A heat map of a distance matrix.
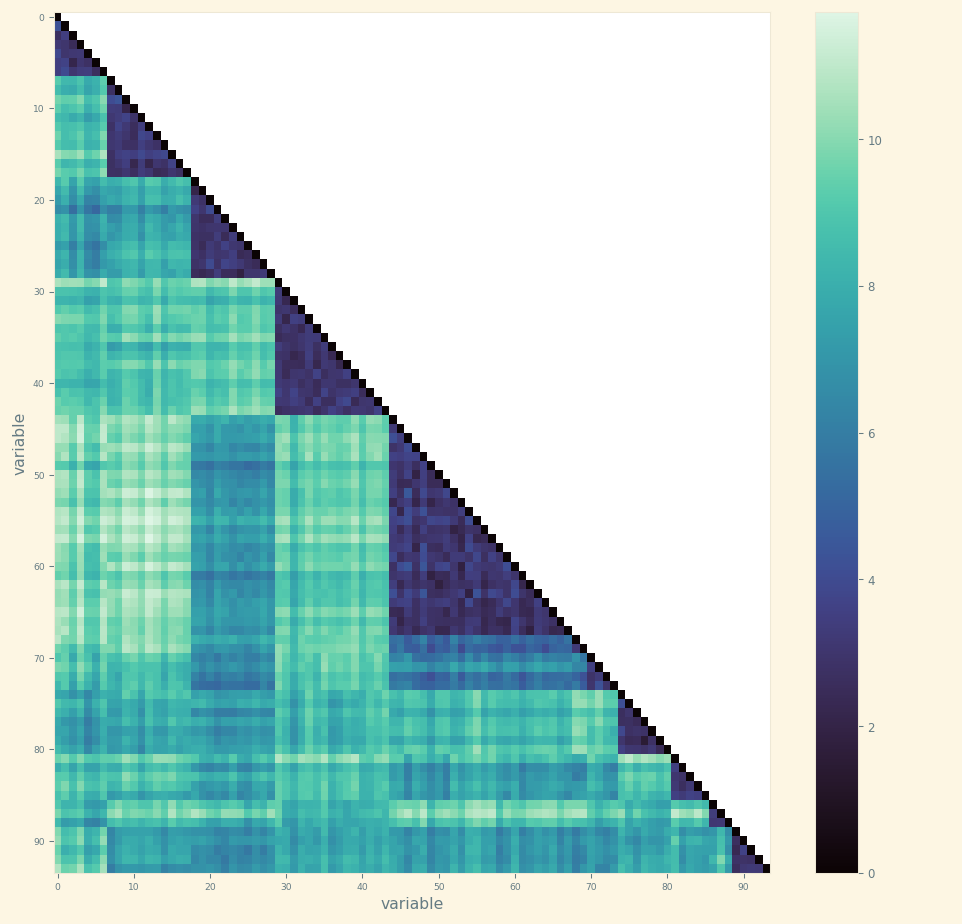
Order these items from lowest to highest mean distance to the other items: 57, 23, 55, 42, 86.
23, 57, 55, 42, 86
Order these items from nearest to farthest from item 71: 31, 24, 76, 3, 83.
24, 83, 31, 76, 3
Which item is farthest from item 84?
87
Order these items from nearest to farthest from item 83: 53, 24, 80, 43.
53, 24, 43, 80
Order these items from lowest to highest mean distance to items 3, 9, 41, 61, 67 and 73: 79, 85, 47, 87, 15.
47, 85, 79, 15, 87
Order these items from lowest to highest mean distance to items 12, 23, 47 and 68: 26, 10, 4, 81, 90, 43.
26, 90, 10, 4, 81, 43
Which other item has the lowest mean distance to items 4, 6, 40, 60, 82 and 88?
5
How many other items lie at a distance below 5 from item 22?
10
